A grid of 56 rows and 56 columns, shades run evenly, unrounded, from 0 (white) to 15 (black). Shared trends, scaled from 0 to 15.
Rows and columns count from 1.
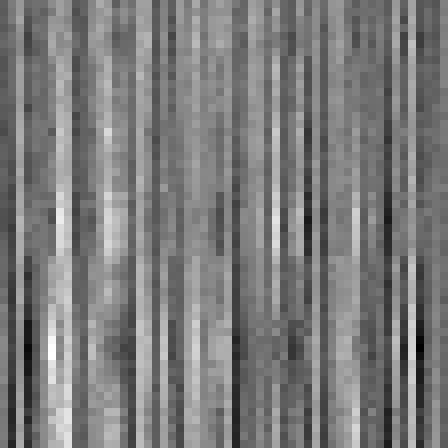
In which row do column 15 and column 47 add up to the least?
28
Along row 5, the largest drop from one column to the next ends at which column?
52
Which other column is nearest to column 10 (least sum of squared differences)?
1
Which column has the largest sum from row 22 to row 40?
49
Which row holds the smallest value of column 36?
45
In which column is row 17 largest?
39
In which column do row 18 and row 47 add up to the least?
9
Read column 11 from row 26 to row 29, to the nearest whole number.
8 9 9 9
